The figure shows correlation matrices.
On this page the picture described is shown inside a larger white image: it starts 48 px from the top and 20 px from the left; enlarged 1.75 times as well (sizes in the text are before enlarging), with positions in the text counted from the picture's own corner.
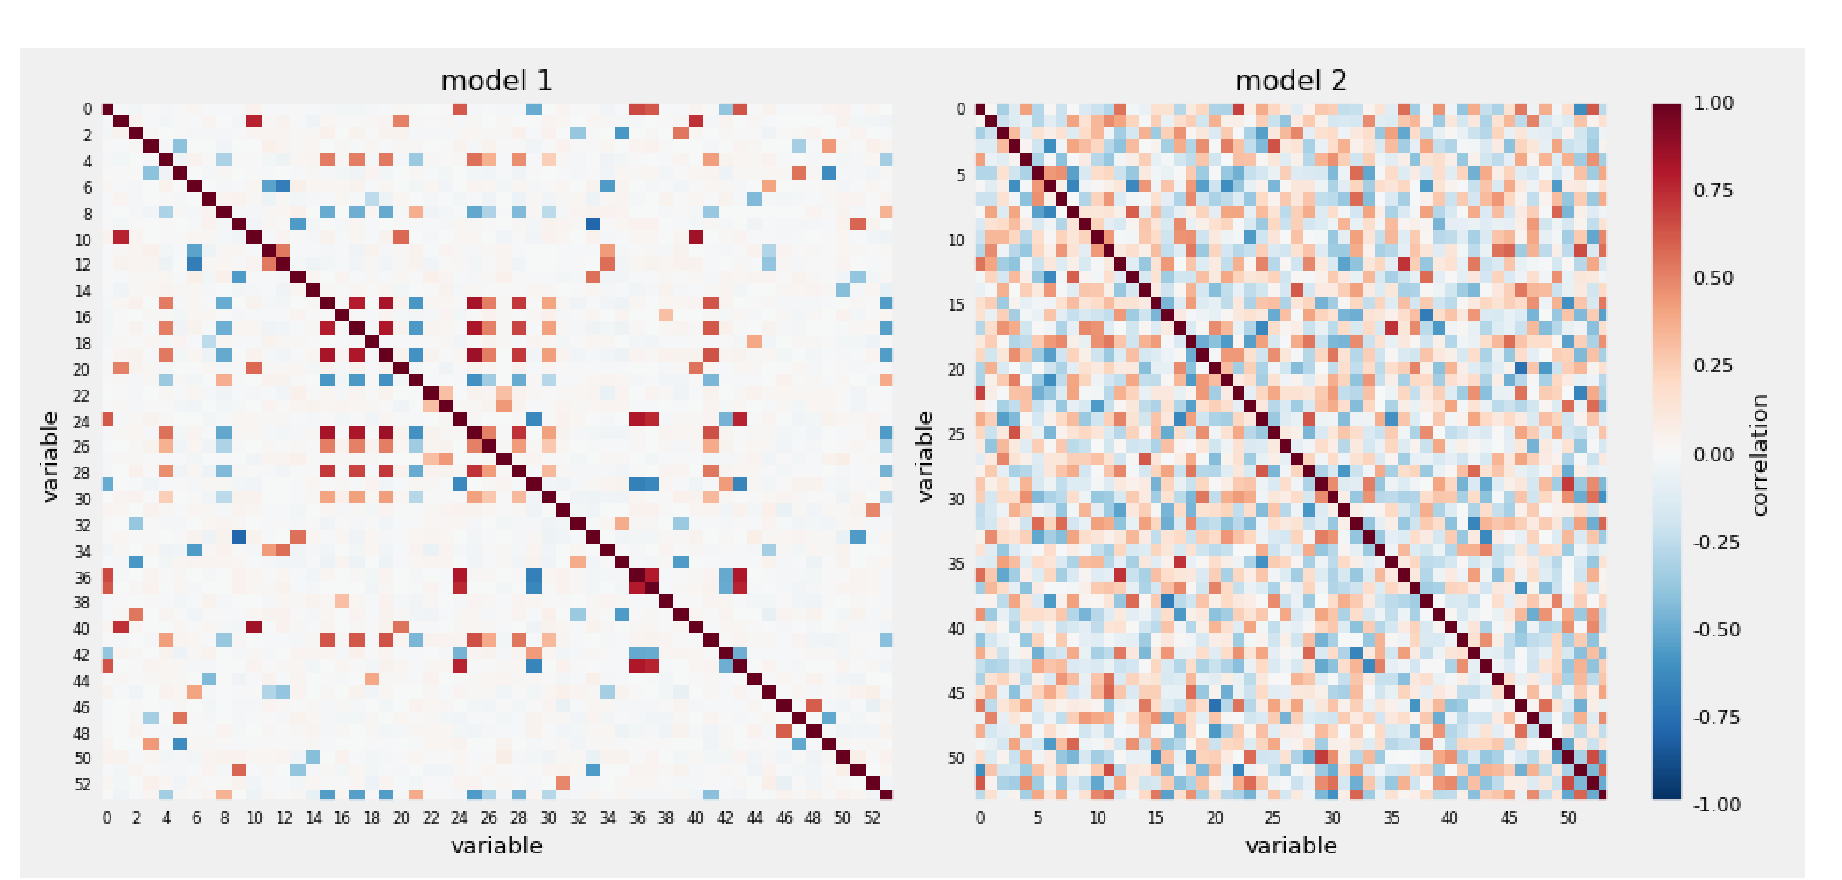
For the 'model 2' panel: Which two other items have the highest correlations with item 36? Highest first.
12, 0
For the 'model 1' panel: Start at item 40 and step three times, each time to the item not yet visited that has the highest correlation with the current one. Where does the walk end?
20
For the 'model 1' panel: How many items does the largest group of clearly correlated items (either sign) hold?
12
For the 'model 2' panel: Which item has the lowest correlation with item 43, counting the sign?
33
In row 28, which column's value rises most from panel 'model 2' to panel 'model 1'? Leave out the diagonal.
25
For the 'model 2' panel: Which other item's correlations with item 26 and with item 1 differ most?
47
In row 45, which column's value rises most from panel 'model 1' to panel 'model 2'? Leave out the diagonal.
11
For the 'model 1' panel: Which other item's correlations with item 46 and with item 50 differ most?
48
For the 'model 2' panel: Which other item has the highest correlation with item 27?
14
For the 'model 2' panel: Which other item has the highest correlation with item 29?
50
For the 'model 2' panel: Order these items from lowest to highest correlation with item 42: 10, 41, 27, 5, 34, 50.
5, 10, 50, 27, 41, 34
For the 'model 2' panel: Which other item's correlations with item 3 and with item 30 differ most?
52
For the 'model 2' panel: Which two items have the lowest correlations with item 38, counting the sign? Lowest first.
16, 6
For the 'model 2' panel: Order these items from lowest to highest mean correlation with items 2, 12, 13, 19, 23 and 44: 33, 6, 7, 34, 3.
6, 34, 7, 3, 33
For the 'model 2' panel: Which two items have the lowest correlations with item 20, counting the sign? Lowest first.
46, 48
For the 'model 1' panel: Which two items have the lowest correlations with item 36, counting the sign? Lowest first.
29, 42
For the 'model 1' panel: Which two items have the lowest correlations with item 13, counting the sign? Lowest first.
9, 51
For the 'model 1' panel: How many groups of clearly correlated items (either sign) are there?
13
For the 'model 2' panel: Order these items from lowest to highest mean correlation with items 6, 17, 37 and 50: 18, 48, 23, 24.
24, 48, 18, 23
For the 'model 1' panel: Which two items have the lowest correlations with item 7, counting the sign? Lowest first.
44, 18
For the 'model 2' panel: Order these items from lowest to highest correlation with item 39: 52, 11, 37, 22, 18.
37, 11, 18, 22, 52
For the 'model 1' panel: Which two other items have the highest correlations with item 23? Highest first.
27, 22
